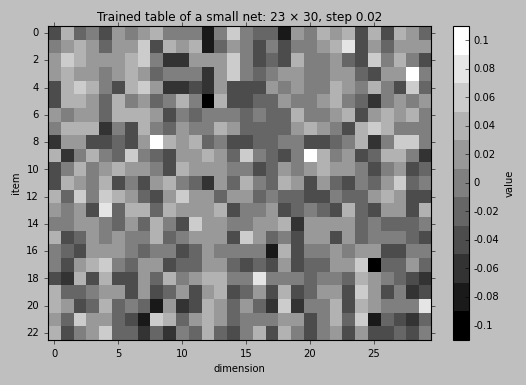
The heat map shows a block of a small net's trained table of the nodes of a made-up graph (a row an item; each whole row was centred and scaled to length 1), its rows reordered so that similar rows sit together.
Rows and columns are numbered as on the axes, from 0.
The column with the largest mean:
2
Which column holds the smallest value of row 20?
8
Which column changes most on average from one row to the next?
25
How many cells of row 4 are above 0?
13
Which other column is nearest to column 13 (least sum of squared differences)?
21
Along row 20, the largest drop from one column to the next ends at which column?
19
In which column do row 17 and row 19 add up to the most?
24
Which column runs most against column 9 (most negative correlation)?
3
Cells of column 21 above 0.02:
3
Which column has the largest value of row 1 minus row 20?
23
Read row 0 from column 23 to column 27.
0.04 -0.04 0.04 -0.04 0.04
